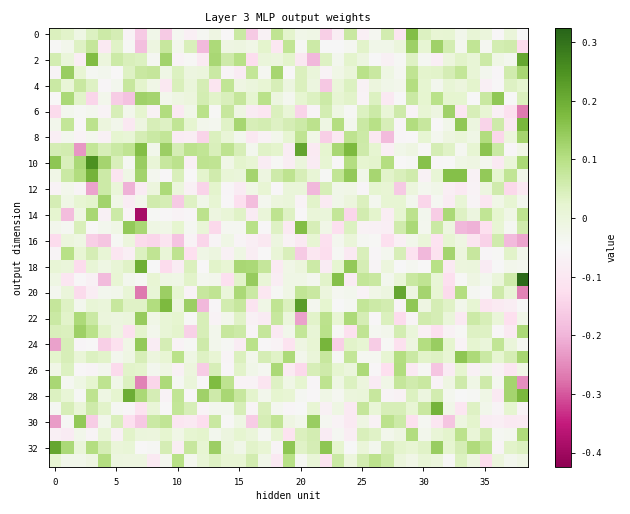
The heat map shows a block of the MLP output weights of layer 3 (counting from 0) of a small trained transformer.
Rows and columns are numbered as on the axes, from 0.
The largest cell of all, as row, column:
19, 38
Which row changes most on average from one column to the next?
14
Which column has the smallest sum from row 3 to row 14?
6
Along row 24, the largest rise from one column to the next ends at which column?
1
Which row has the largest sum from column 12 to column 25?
9
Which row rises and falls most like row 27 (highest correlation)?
20
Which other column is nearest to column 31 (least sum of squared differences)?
11
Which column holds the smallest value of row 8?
27
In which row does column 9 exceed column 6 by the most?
12
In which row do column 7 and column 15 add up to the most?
18
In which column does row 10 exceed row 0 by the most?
7
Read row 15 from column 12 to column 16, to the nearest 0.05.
0 -0.15 -0.05 -0.05 0.1
